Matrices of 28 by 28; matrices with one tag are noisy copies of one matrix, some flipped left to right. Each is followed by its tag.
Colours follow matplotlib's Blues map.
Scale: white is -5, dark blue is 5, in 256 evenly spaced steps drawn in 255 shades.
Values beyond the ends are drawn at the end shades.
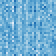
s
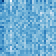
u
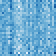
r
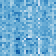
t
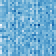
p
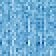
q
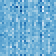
s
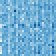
p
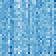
r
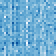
q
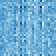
s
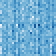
p
